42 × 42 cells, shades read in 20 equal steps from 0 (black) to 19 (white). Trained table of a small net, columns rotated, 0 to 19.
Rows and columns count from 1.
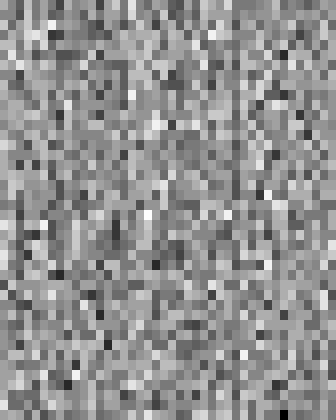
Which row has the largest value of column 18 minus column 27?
30
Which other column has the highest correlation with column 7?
37
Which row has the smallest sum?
24
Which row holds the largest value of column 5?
4
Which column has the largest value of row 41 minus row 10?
7
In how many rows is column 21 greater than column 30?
29
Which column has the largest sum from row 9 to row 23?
19
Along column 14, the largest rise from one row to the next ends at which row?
36
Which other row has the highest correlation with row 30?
3
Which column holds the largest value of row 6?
2
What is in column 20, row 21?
11
